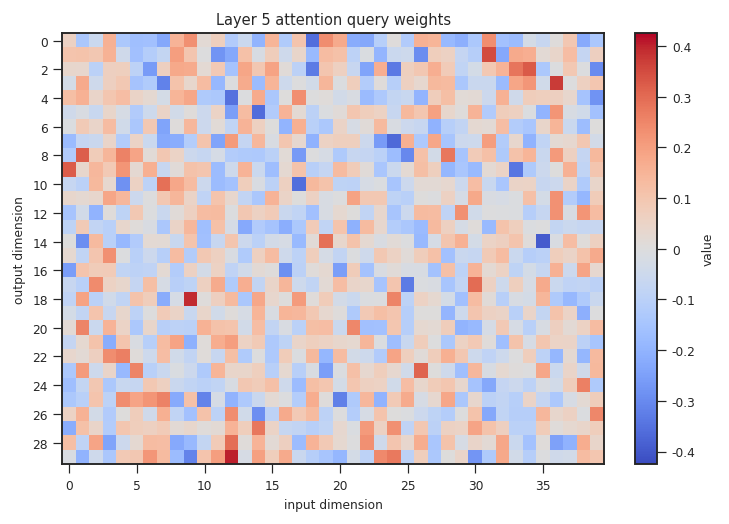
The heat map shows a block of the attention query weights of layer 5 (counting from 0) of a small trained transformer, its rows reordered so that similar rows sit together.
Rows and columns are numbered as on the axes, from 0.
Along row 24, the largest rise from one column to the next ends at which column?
18
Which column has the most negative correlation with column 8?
6
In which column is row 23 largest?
26
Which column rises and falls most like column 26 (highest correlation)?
11
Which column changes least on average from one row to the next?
37
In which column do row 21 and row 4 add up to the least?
39
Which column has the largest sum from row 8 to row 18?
9
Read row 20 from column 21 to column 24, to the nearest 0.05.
0.25 -0.15 -0.15 0.1
